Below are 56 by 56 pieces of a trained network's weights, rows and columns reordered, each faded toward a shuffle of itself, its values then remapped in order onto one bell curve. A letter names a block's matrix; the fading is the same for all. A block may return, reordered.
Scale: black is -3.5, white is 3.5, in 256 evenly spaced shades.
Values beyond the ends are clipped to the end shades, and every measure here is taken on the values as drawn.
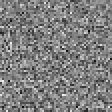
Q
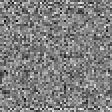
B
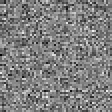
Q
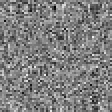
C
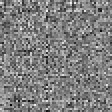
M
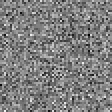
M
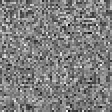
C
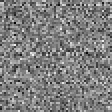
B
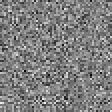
Q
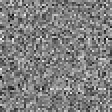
M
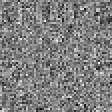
C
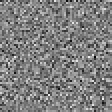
Q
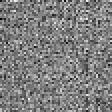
M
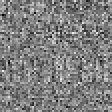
Q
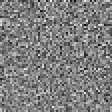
M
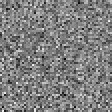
C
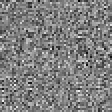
Q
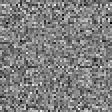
B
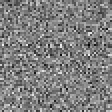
M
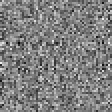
M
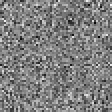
Q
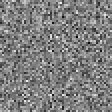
M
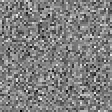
Q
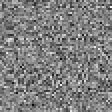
B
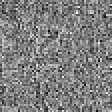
Q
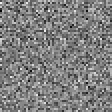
M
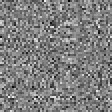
C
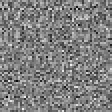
B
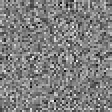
Q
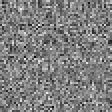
B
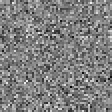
M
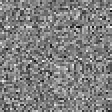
B
